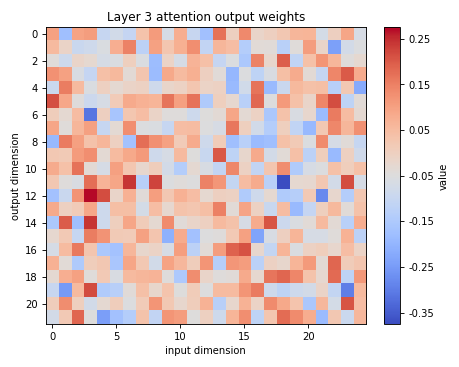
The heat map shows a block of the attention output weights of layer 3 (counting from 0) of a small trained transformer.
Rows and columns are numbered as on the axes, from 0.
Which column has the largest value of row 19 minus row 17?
16
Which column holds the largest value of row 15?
3
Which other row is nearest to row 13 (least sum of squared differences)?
7
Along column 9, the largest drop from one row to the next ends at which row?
15
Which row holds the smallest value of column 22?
1
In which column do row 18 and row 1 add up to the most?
11
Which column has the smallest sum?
17
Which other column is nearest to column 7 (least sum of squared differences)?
19
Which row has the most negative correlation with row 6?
14
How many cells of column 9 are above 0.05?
6
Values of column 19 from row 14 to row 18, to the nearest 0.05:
-0.05 0.05 -0.05 0.05 0.15
